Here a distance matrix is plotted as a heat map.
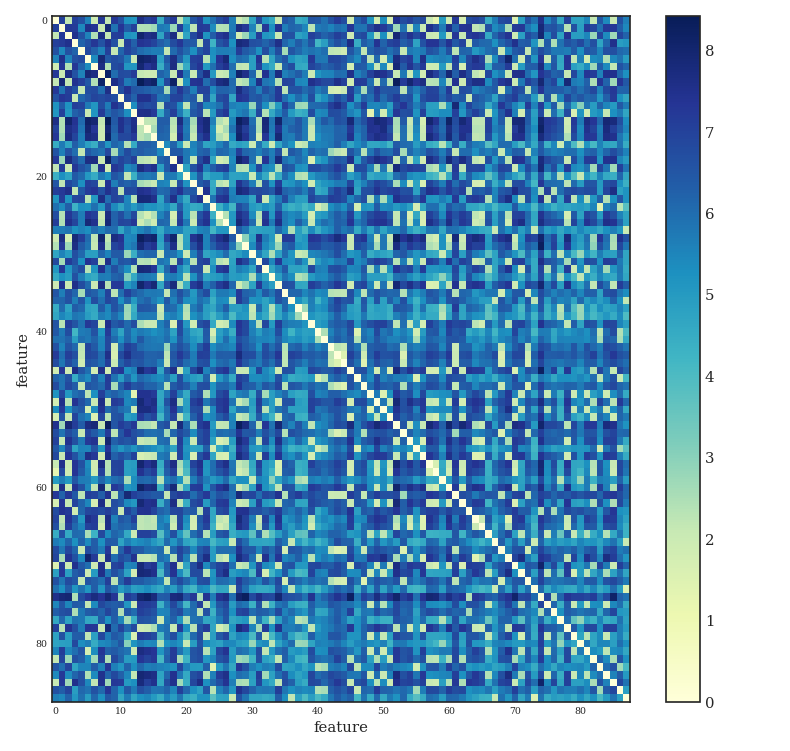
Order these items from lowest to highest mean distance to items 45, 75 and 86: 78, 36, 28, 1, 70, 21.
70, 28, 36, 21, 78, 1
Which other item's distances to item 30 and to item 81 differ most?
59
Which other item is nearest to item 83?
24
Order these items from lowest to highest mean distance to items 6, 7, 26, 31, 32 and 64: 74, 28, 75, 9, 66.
66, 75, 9, 28, 74
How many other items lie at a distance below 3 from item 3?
5
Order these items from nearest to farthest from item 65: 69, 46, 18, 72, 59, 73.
18, 69, 73, 46, 59, 72
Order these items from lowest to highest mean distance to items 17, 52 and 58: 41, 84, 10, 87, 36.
87, 41, 36, 84, 10
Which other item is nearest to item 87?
73
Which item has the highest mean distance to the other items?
74
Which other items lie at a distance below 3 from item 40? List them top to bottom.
24, 41, 46, 55, 83, 86
